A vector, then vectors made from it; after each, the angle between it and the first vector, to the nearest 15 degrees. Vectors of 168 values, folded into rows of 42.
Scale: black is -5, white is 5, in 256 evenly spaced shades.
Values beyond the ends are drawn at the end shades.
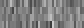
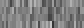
165 degrees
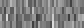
45 degrees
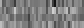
90 degrees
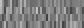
75 degrees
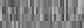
90 degrees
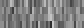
15 degrees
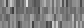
45 degrees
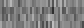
60 degrees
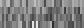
135 degrees
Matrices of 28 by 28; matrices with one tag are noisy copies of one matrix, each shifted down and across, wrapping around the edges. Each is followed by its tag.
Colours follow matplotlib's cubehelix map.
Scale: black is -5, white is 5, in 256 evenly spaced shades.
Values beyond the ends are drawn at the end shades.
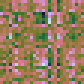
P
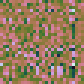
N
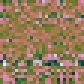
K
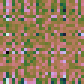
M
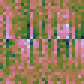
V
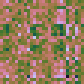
P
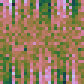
V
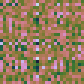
N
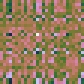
M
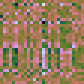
M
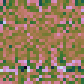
K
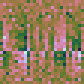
V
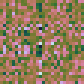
N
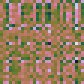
M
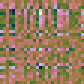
M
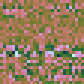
K
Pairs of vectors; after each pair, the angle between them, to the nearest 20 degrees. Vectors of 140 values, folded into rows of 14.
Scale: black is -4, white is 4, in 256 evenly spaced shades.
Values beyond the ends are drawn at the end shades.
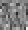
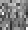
40 degrees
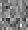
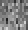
80 degrees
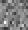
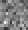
20 degrees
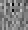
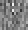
160 degrees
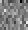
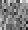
140 degrees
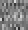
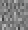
40 degrees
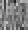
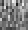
120 degrees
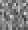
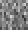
20 degrees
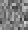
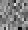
60 degrees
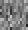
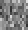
40 degrees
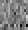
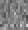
160 degrees
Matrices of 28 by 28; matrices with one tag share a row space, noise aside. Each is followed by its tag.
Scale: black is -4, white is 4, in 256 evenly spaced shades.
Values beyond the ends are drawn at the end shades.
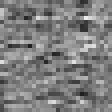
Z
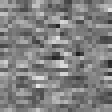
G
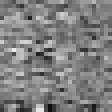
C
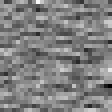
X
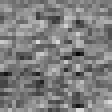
G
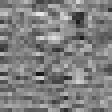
G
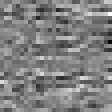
X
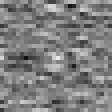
Z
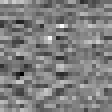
C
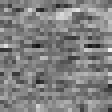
X
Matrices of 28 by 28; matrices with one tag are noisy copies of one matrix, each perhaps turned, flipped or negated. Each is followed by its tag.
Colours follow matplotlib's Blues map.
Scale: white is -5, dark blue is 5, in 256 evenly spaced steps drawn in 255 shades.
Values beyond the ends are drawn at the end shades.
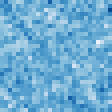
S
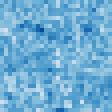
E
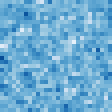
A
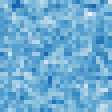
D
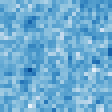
E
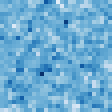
A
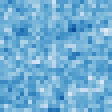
E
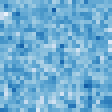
D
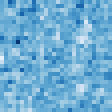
E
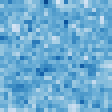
A
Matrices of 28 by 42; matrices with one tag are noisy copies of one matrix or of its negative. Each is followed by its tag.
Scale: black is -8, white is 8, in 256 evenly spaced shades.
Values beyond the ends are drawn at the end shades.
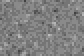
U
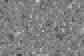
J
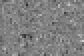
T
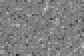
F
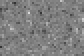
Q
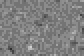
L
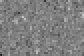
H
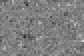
T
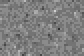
U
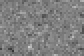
L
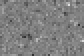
T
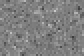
U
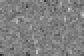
H
